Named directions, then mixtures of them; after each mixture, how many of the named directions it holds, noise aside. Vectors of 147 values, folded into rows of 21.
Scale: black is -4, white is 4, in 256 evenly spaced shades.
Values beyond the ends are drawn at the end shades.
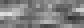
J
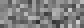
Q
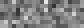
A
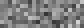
one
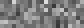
two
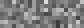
two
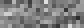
three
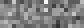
three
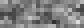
two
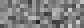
one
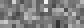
two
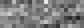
three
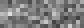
two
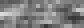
one
